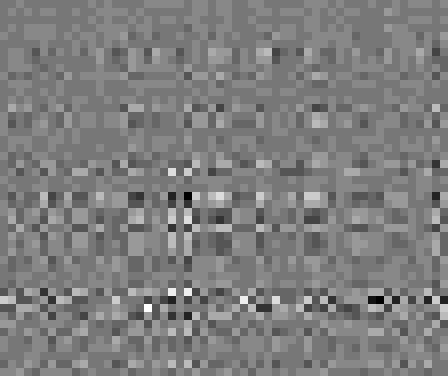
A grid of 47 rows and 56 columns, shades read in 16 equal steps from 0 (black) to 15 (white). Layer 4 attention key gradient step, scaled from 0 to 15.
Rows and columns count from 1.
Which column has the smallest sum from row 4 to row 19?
55
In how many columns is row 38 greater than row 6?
20
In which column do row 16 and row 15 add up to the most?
40
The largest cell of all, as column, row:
19, 39
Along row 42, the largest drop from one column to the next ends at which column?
25
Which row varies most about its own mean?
38
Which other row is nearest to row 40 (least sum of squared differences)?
26
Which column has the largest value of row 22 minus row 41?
22
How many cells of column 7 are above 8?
8
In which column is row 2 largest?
49
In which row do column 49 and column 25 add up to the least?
37
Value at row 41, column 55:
10
